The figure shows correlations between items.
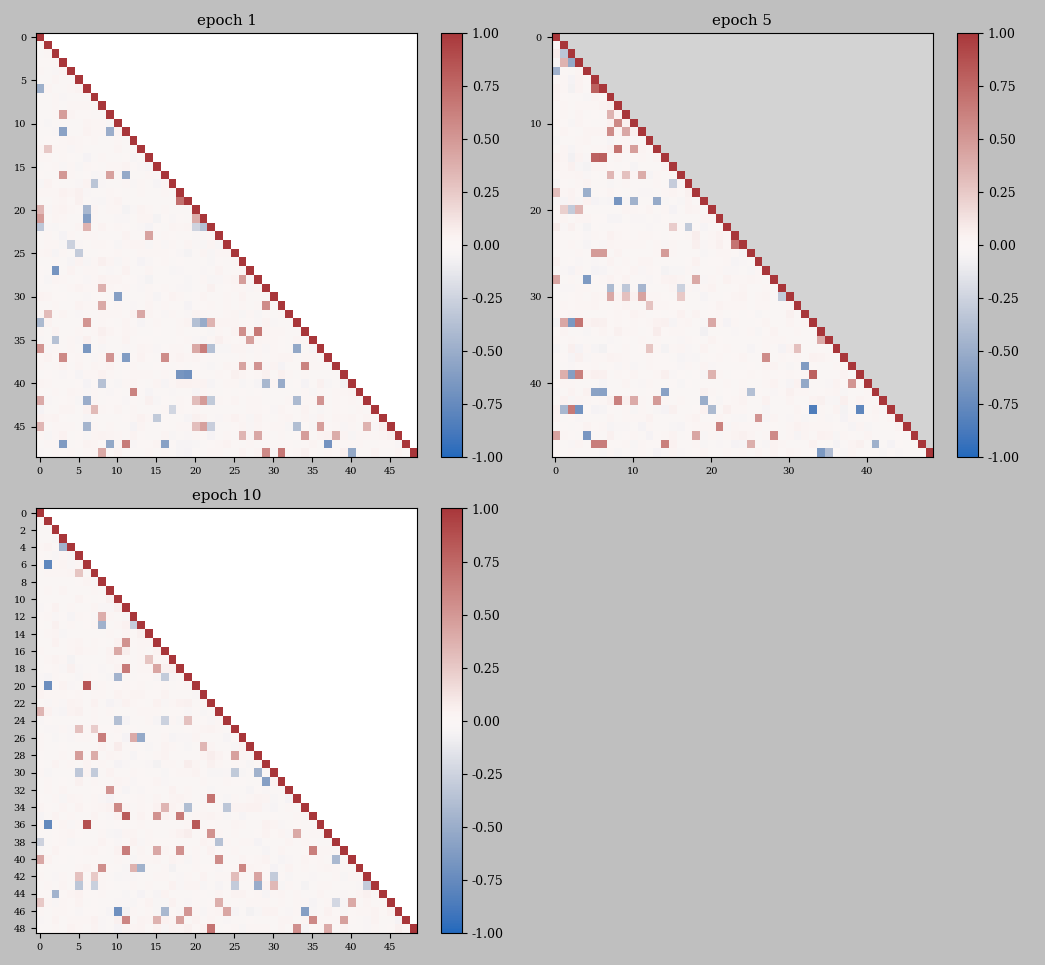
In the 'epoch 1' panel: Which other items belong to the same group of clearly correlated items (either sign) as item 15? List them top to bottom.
44
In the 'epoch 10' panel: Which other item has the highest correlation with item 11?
35
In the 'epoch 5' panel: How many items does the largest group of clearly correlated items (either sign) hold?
7
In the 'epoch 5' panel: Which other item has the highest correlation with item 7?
11
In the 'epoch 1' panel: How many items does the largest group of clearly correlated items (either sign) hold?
9
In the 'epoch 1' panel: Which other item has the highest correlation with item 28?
34
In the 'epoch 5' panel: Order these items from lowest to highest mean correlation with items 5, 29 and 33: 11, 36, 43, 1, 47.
43, 11, 36, 1, 47
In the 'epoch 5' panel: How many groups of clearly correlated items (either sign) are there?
13
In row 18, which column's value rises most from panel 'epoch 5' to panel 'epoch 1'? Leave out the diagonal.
19
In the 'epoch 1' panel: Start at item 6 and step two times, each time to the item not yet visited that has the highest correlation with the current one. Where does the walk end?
22
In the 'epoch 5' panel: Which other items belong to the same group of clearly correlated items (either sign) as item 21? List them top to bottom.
45
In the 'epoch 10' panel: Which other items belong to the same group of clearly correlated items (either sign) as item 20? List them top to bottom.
1, 6, 36
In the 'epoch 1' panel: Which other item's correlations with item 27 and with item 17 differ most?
2
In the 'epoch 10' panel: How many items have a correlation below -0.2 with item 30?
5
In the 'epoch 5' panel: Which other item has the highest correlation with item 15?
22
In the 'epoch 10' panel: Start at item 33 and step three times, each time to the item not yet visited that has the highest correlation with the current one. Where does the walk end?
37
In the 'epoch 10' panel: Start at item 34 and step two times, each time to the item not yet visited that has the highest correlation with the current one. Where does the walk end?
16
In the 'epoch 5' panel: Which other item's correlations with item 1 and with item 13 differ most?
8
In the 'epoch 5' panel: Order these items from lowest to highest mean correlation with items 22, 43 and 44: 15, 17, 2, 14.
17, 14, 15, 2
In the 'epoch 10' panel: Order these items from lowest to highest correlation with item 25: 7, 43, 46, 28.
43, 46, 7, 28
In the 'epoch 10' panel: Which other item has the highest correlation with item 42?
28
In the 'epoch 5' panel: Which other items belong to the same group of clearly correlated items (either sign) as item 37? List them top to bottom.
27
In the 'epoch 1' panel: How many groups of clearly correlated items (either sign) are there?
14
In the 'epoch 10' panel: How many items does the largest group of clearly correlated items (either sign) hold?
7
